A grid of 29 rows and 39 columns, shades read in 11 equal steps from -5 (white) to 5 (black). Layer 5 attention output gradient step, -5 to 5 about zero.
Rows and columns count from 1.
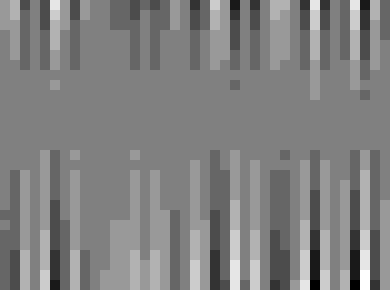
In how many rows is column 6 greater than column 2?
11
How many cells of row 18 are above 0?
9
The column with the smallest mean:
37
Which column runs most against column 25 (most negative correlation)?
30
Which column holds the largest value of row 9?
24
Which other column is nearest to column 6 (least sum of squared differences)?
22
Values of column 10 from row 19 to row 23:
0 0 0 0 0
